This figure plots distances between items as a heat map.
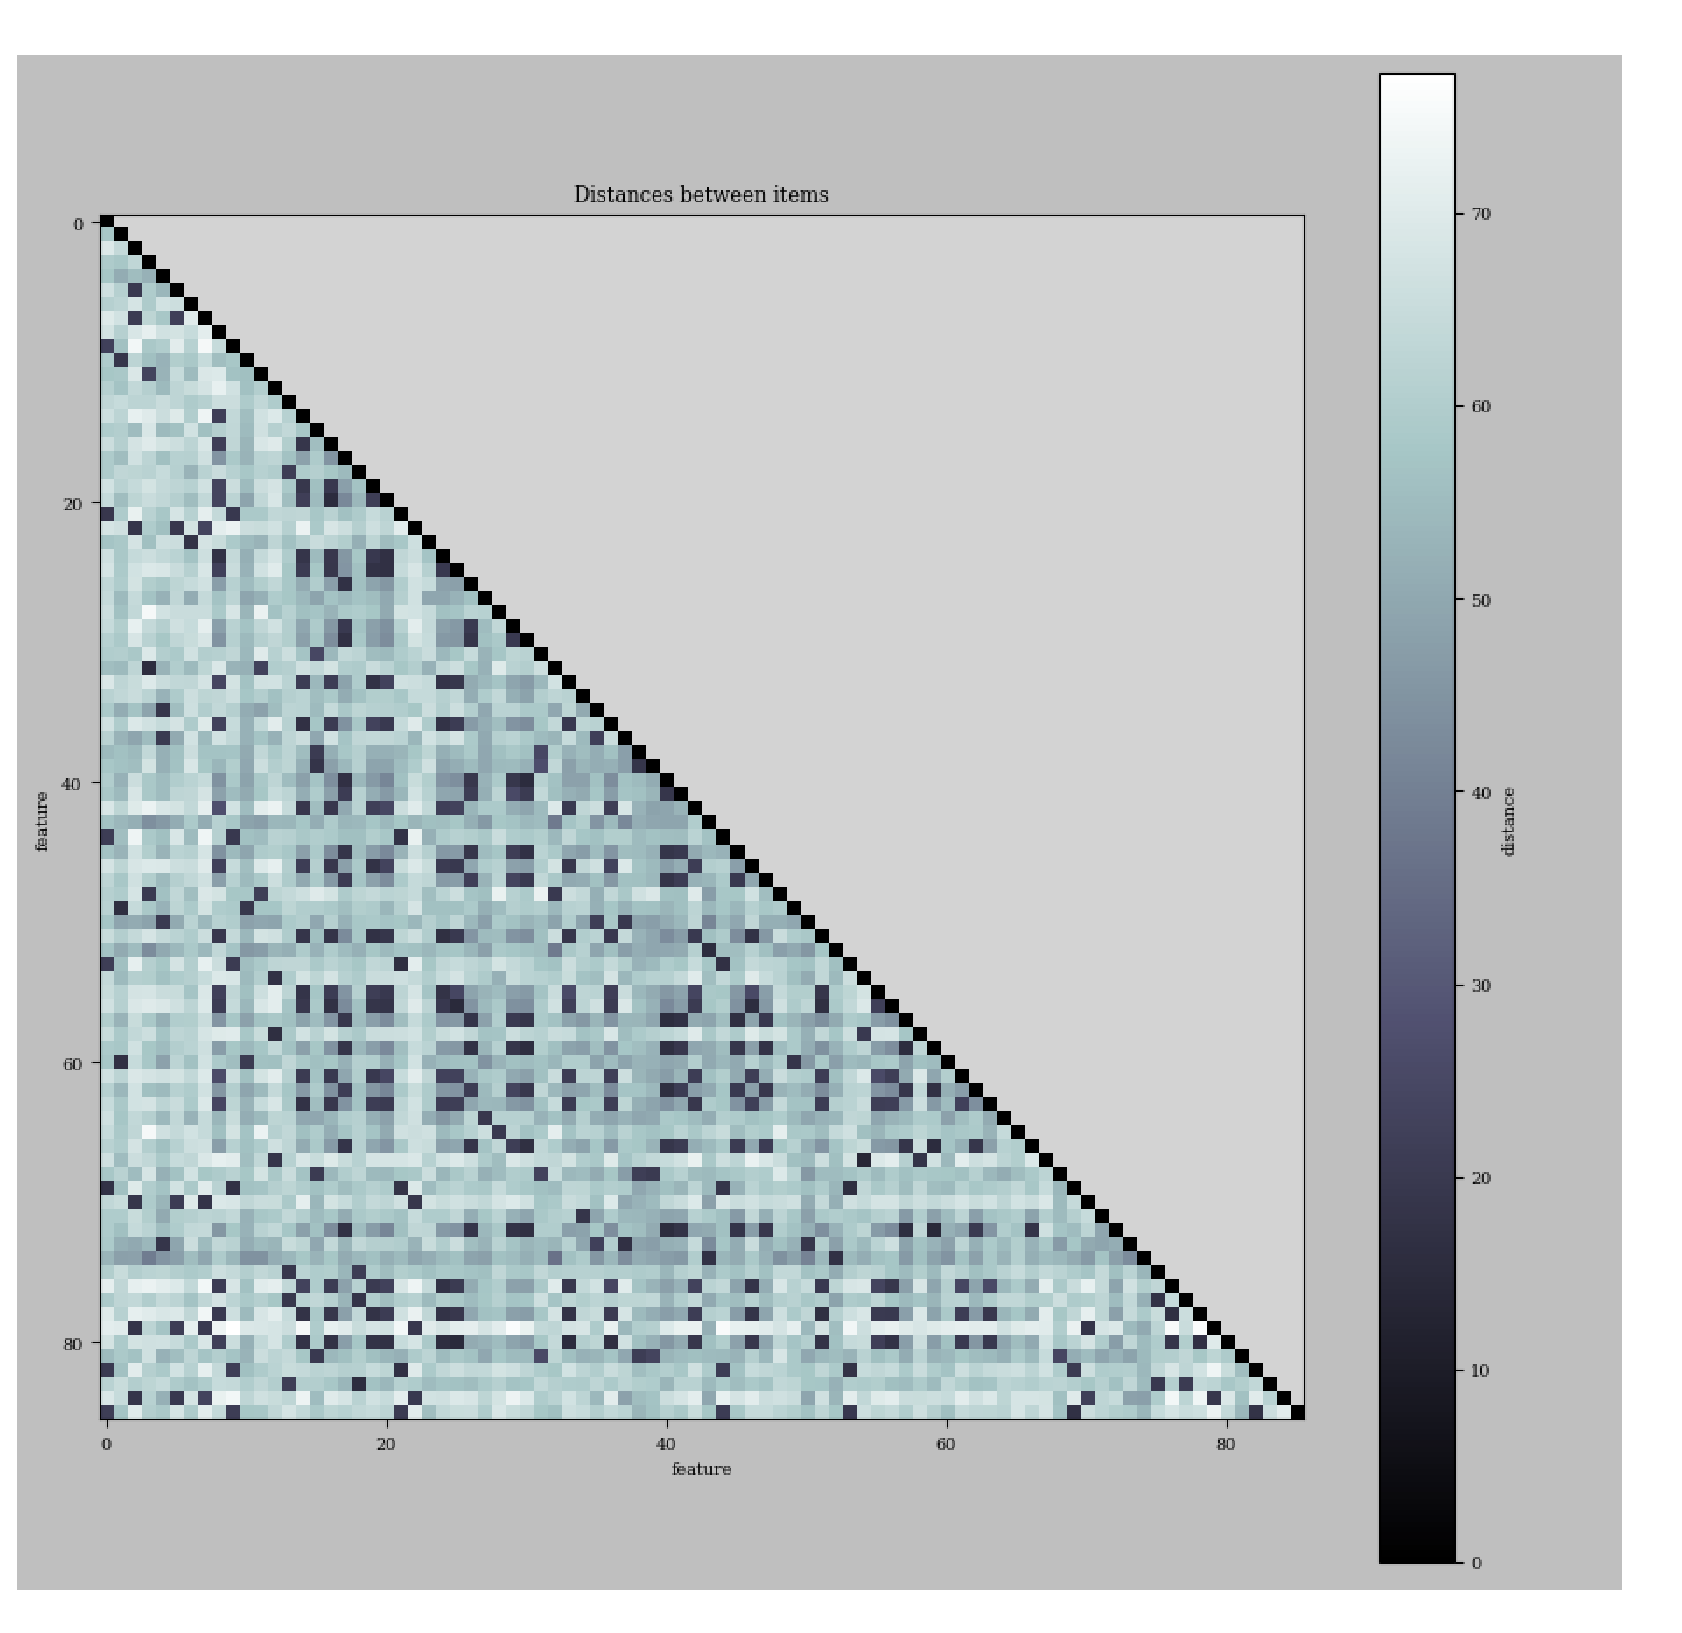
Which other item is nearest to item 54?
67
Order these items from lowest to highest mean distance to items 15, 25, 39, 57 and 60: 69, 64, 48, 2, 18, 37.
64, 37, 69, 18, 2, 48
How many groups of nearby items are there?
15
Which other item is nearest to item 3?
32
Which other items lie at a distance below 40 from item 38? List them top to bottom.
15, 31, 39, 68, 81
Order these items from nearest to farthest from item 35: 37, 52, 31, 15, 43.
37, 43, 52, 15, 31
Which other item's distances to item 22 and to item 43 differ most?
52
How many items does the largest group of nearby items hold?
19
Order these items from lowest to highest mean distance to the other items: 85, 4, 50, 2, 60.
50, 60, 4, 85, 2
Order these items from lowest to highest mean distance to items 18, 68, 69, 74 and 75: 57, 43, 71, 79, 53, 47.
43, 53, 57, 47, 71, 79
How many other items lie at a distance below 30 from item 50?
4
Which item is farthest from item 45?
79
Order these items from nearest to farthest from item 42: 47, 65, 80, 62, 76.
80, 76, 62, 47, 65
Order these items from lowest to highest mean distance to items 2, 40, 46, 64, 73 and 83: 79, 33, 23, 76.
33, 76, 79, 23
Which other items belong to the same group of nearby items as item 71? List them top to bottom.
34
